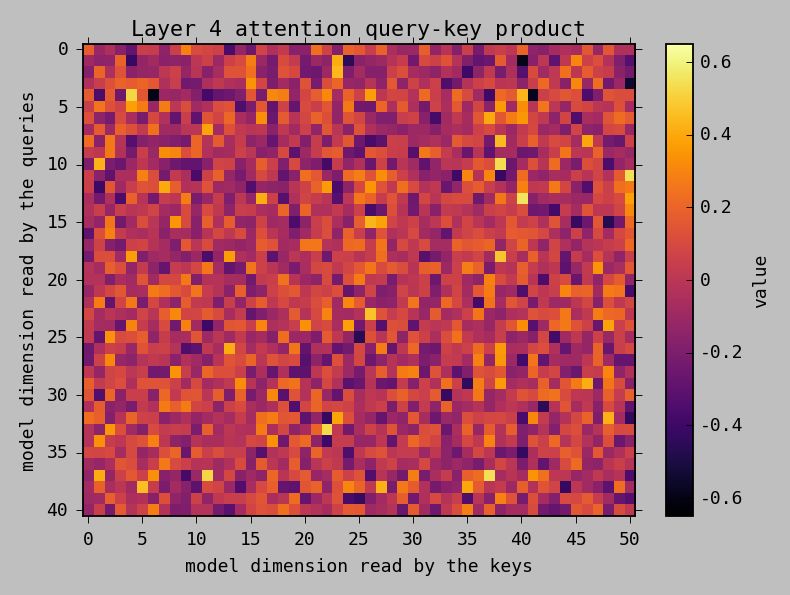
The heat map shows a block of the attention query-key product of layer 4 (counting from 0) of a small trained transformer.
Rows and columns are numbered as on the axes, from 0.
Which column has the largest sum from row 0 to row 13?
38
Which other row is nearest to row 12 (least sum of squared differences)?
23
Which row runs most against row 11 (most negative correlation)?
39
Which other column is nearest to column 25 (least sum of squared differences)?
35
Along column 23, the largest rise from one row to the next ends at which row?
1
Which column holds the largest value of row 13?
40
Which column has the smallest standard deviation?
12
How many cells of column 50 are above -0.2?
32
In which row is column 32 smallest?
6
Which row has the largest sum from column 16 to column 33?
4
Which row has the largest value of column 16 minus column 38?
11
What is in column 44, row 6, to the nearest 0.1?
0.1
